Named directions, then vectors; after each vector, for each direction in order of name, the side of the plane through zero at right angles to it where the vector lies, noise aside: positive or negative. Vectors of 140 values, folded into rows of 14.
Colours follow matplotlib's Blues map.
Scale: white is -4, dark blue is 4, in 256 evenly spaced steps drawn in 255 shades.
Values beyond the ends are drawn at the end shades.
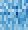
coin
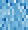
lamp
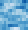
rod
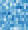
positive, negative, positive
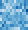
positive, positive, positive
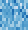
negative, negative, negative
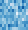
negative, negative, positive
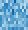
negative, negative, negative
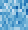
positive, positive, positive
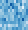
positive, positive, negative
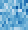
positive, positive, positive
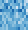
negative, negative, negative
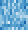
negative, positive, positive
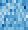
negative, positive, positive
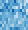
negative, negative, negative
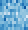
negative, positive, positive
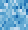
positive, positive, positive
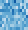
negative, negative, negative
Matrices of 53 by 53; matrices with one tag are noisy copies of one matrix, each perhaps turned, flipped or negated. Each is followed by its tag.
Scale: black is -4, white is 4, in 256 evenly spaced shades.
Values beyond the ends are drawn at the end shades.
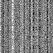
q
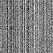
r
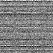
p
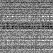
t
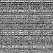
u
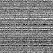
r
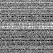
t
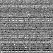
u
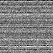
p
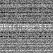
t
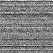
p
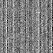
p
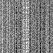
t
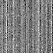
p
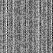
p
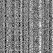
q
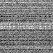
t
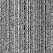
r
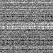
t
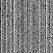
p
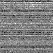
u
